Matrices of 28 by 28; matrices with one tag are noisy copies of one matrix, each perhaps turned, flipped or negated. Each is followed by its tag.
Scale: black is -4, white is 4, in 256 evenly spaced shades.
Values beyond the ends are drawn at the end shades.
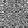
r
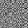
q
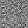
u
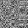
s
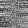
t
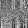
t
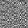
u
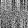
t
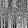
t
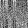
t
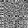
r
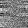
t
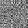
r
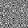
q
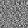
u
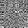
r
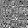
s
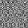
u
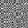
q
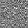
u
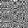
s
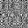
s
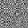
q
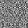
u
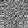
r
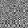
q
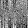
t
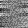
t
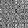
r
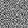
q
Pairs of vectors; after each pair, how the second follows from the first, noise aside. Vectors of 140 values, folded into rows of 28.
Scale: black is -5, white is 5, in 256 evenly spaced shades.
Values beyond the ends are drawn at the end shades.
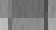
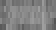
wrapped around, negated, shrunk.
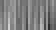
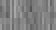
wrapped around, negated, shrunk.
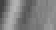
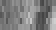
reversed, negated.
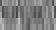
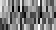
wrapped around, negated, scaled up.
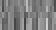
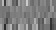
wrapped around, partly zeroed.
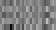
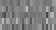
partly zeroed.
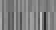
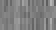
wrapped around, negated, shrunk.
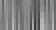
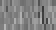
wrapped around, partly zeroed.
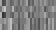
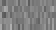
shrunk.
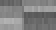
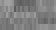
wrapped around, negated, shrunk.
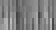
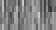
reversed, negated.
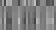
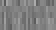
shrunk.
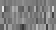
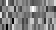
wrapped around, negated, scaled up.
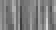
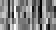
wrapped around, negated, scaled up.
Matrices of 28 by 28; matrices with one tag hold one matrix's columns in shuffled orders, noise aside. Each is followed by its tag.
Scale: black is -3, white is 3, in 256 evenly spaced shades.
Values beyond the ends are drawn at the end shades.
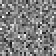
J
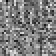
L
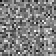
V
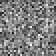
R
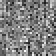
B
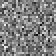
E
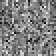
L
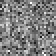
R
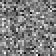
R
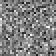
R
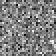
V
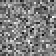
V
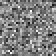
V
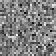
E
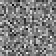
V
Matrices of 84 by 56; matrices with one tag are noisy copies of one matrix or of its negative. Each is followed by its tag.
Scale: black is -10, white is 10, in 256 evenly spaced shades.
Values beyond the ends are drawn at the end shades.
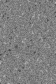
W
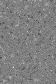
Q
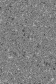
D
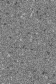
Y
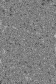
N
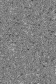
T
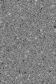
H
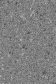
Y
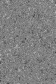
W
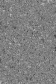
N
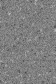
H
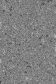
N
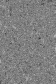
N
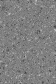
H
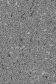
Y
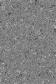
H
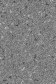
Q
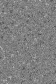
Q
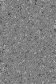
H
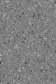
W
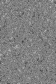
W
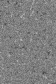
Y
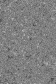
D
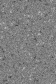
Q
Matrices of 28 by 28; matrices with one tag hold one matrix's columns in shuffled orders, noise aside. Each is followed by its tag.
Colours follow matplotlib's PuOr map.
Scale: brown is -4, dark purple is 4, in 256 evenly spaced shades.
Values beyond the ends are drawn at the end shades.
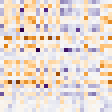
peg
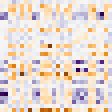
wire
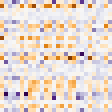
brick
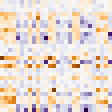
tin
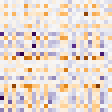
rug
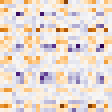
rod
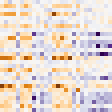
rug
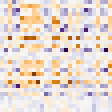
peg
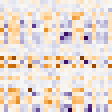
tin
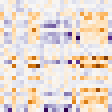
tin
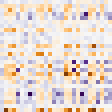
wire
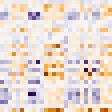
wire
